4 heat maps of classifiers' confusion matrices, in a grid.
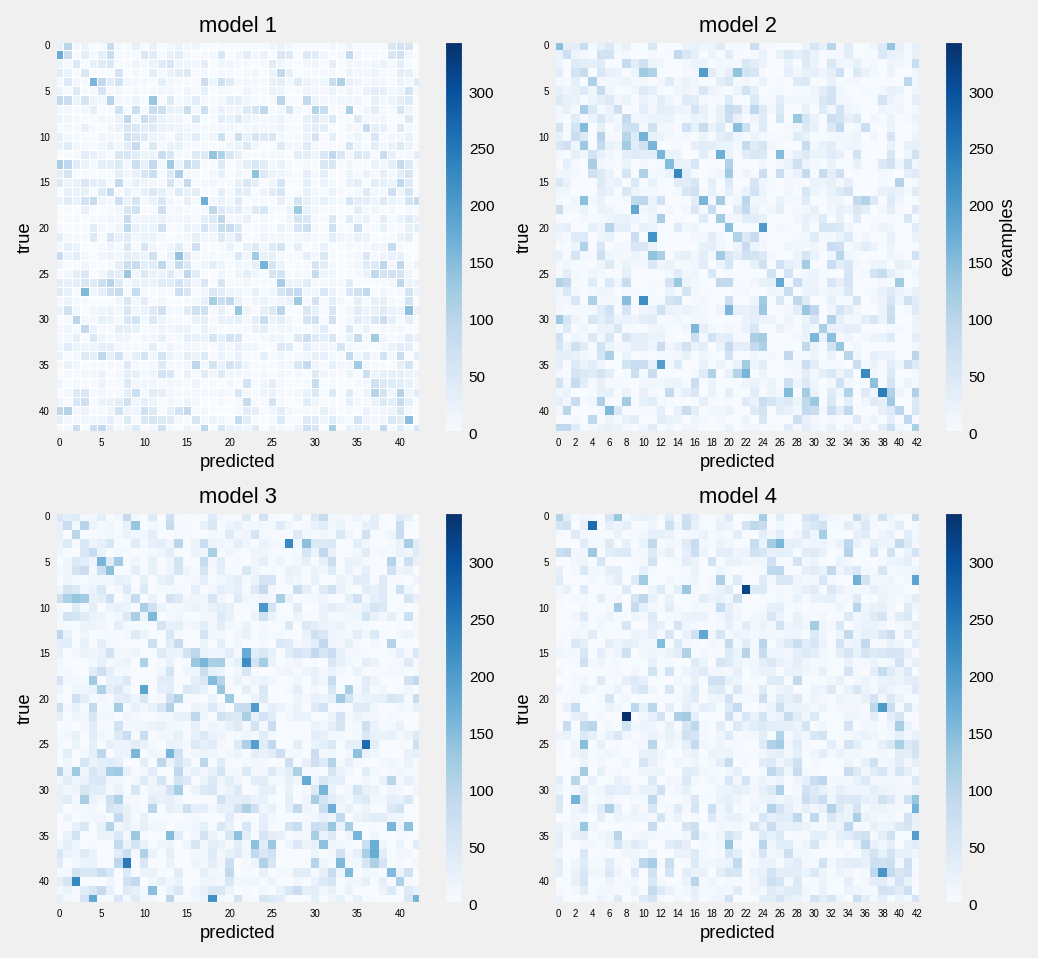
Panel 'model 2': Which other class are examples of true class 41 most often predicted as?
4
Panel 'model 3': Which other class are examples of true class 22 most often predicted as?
16
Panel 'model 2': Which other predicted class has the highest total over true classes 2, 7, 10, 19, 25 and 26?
8
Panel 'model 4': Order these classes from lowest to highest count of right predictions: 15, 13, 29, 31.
29, 13, 31, 15
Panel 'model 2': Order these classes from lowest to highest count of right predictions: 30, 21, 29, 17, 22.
30, 22, 21, 29, 17
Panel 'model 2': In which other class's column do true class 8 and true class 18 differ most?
9
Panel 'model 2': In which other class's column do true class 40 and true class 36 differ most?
22
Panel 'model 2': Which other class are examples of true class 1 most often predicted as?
14
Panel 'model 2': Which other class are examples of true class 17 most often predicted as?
3
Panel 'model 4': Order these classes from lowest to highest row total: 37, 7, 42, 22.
37, 42, 7, 22
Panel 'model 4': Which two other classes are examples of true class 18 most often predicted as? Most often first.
28, 19
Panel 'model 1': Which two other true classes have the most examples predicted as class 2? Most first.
30, 42
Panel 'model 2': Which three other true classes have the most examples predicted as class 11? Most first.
21, 23, 3
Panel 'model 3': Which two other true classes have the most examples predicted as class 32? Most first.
34, 27
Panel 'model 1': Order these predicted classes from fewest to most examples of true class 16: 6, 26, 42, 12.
42, 12, 26, 6
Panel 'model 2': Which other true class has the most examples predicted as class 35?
17
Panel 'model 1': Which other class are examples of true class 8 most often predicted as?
10
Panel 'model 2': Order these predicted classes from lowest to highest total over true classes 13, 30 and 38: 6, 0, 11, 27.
11, 6, 0, 27
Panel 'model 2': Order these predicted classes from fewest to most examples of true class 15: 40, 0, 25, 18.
25, 18, 0, 40
